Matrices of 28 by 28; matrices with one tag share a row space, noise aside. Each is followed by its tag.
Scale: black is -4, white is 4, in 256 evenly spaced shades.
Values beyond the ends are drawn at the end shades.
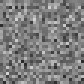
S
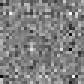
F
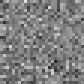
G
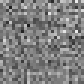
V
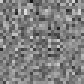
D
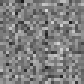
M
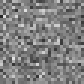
D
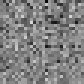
M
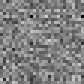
D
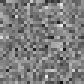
M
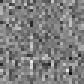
F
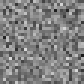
S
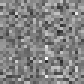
M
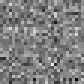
G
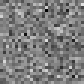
M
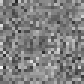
D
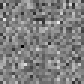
D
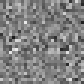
S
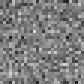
S
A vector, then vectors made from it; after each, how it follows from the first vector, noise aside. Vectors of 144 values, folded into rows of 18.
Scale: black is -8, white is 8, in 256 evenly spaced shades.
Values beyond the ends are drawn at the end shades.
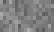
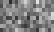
reversed, scaled up.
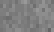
reversed, shrunk.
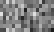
wrapped around, scaled up.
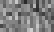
reversed, negated, scaled up.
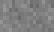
wrapped around, shrunk.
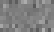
reversed, partly zeroed.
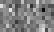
wrapped around, scaled up.
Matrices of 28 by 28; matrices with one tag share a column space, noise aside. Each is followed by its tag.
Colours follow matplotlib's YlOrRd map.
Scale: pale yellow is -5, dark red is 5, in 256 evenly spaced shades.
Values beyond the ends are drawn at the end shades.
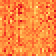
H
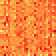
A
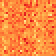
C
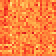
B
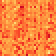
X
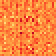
B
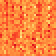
X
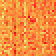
B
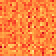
B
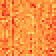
C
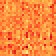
X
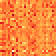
C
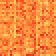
A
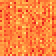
H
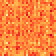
A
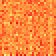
A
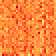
H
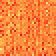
A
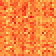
B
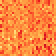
X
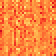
H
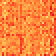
A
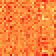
H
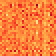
C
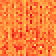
X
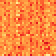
A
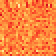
C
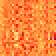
X
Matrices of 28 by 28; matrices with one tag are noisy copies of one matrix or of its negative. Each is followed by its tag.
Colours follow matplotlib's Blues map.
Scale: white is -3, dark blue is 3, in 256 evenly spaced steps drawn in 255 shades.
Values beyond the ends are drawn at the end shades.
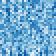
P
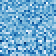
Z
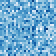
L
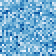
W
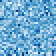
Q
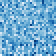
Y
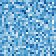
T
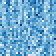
P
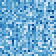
L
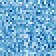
T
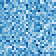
T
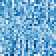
Y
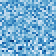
Z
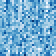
P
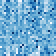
P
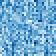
Y
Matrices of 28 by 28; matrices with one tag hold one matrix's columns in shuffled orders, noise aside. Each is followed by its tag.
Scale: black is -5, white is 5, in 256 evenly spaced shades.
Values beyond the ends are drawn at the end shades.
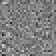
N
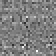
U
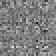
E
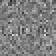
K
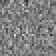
K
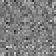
E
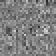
K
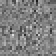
K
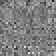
E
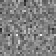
K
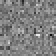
K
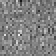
K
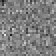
K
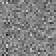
N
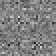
U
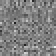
E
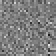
N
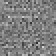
U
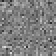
E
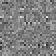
U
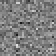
N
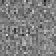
K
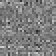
E
